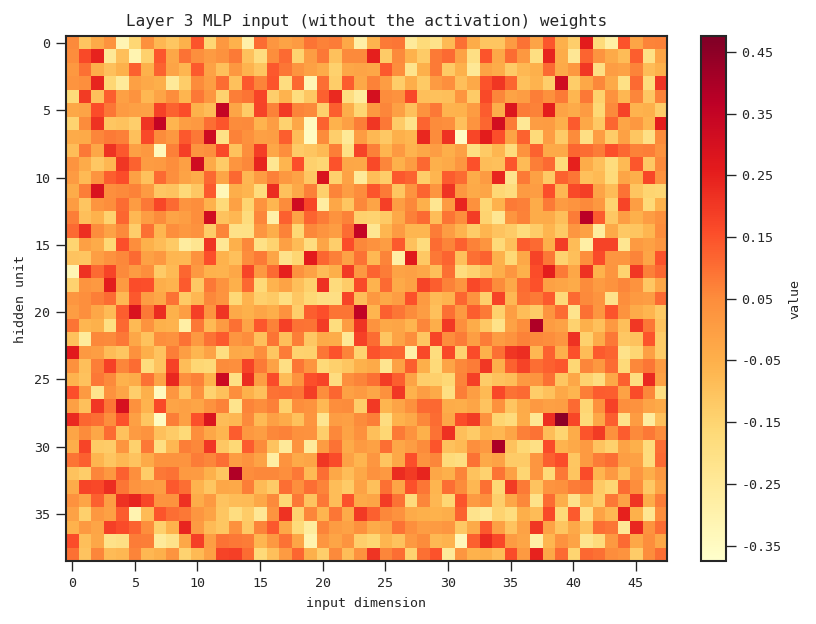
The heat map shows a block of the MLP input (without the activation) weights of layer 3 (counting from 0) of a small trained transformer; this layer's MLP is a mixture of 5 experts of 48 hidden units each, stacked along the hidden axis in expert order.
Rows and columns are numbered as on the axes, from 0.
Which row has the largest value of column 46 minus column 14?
0
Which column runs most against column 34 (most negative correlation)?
19
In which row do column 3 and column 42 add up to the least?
37
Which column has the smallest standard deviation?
6
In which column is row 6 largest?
7
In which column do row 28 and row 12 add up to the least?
20
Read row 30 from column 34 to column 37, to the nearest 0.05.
0.4 -0.1 -0.15 -0.2
